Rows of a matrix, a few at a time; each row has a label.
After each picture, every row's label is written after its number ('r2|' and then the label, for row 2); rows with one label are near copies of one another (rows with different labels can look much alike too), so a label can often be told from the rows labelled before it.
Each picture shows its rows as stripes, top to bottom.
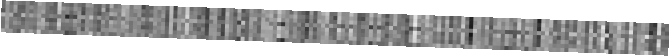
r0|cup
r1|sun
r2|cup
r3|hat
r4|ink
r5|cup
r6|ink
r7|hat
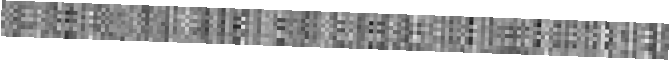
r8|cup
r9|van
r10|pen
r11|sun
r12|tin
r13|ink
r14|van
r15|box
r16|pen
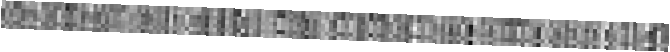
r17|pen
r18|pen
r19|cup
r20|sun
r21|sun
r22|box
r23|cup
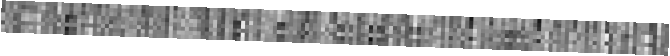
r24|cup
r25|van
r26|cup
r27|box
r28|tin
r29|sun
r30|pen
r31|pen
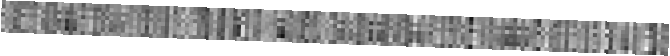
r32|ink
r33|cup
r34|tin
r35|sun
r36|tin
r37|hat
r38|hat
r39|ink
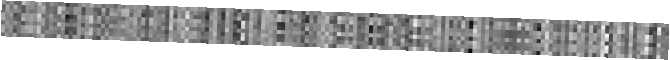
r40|hat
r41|sun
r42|cup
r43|pen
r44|hat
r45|sun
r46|box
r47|tin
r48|van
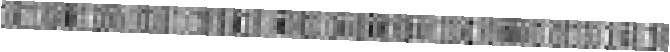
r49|hat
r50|cup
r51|hat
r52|pen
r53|pen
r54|hat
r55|van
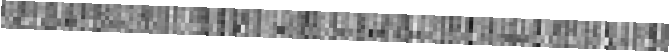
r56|ink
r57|sun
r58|cup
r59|sun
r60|pen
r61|tin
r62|ink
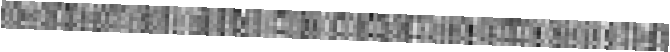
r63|tin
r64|pen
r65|sun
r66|van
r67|sun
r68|tin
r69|cup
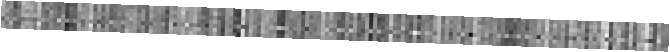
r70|tin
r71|tin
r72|hat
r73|box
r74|cup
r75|pen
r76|hat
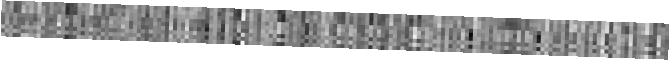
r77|pen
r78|hat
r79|hat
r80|cup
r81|ink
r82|cup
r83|hat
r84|sun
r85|tin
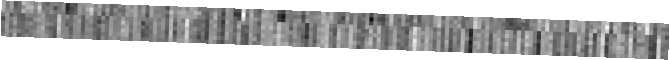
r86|hat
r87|pen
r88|hat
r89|ink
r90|cup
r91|sun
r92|cup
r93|cup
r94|van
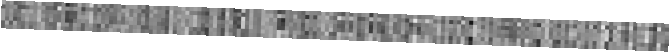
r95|pen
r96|sun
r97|hat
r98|box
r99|box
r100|van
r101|cup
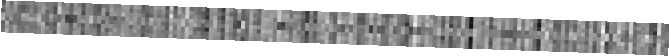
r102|cup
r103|van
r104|sun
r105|hat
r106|box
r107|ink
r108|van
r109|van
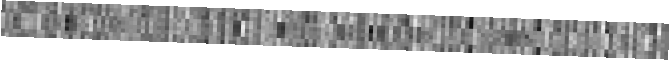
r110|van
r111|sun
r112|van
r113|box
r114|pen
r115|box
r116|pen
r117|cup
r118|ink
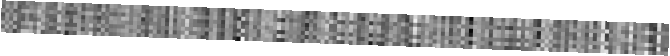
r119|van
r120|sun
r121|box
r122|cup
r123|van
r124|pen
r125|sun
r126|tin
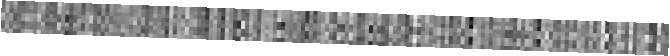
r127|sun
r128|sun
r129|ink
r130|box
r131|tin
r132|ink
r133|cup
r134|pen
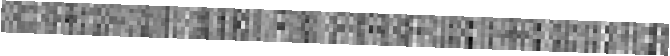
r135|box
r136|van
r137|sun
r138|box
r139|pen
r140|van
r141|van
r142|cup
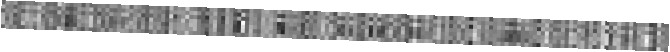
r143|sun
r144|box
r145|cup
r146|tin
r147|box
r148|hat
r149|sun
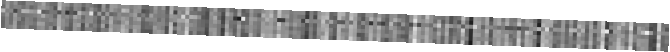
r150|van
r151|cup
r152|tin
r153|van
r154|cup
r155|sun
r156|cup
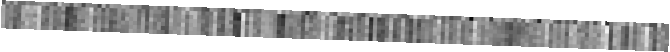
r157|van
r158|box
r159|box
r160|hat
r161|box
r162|box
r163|box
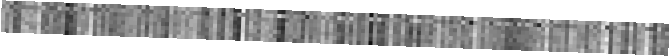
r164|pen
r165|ink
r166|tin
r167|box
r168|box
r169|hat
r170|tin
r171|pen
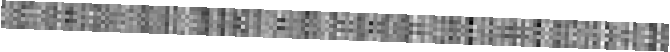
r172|cup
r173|van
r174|box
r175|van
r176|hat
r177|sun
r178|ink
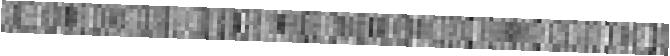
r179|van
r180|pen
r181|pen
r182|hat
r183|box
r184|pen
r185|ink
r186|sun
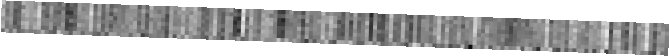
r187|tin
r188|pen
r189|box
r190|box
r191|box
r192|box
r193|box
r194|van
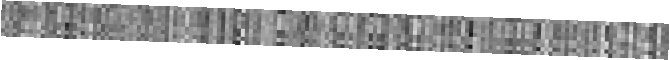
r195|box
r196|sun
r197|ink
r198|ink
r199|ink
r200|pen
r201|box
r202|van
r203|tin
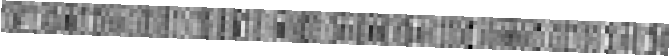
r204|box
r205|cup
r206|ink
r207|pen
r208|pen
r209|pen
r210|tin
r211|ink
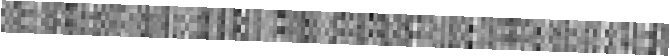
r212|pen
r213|pen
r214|cup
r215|sun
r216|box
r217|box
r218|sun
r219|cup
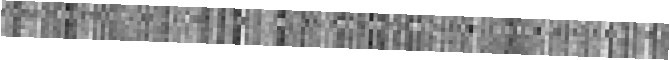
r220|pen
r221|box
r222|sun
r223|ink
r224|hat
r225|box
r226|box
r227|tin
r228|tin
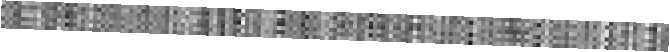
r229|tin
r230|cup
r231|box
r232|tin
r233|ink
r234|pen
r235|ink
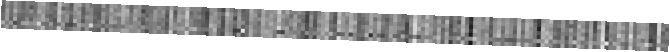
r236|van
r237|cup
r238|sun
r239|ink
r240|van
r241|box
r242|sun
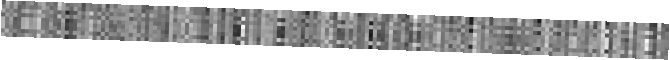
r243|sun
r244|van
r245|pen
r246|van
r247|box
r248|box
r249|box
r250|ink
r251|pen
